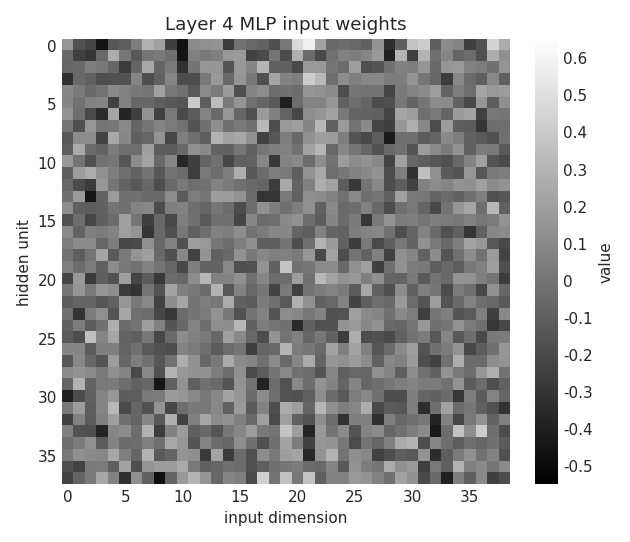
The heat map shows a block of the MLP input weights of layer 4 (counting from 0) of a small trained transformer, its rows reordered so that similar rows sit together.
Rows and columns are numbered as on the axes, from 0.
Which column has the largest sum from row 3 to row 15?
22
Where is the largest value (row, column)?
0, 21
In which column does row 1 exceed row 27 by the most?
31
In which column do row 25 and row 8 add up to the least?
28
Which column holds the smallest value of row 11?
30
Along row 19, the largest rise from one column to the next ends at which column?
19
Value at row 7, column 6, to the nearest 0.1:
-0.1
